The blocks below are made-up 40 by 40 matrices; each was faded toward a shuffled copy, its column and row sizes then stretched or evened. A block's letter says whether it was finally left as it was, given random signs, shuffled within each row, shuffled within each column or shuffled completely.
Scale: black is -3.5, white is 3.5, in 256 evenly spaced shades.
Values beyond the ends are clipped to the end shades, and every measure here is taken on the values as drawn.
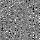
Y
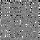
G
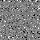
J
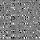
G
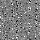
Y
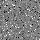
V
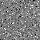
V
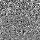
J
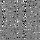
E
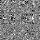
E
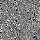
Y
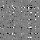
E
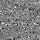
J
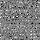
J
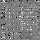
G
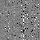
Y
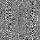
Y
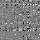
E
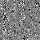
Y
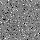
V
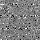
J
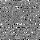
J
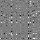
G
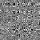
G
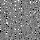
Y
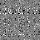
E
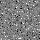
V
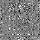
E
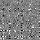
E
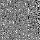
Y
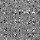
E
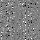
Y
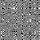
G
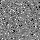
V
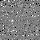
J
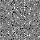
Y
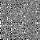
E
